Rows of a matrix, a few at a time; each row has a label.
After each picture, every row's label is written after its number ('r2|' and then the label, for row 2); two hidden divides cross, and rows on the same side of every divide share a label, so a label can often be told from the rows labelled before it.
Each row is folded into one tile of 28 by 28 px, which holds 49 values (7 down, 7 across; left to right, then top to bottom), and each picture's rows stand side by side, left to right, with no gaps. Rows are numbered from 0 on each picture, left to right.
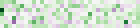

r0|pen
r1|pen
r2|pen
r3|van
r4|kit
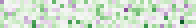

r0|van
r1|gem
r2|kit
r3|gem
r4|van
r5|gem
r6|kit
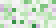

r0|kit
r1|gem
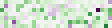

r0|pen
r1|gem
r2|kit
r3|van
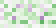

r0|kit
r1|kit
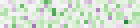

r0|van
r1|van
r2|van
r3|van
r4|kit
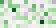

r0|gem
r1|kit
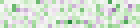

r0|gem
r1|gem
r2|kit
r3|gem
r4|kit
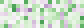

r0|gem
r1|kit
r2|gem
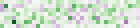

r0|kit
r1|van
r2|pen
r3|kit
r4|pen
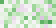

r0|gem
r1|kit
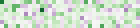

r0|gem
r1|gem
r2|van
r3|gem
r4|van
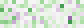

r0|pen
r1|pen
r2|kit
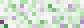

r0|gem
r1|van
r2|van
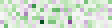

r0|gem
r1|kit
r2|pen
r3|gem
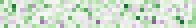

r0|gem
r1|pen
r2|van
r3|pen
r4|gem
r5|pen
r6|kit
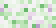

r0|kit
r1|gem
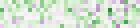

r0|pen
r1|pen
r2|gem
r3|van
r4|van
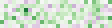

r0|van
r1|kit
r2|kit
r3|gem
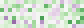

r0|pen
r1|pen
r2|kit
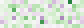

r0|gem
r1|kit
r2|pen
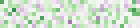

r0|gem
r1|van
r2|pen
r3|kit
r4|van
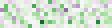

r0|kit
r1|kit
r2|kit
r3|kit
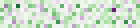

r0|pen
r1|van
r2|van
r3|kit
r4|kit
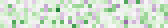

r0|kit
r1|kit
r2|pen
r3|van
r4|pen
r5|van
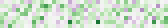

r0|van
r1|pen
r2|kit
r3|kit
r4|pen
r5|kit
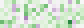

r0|van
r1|gem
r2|kit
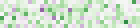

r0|van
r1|van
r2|van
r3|pen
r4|kit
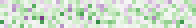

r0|van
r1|kit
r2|van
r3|kit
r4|van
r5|kit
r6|van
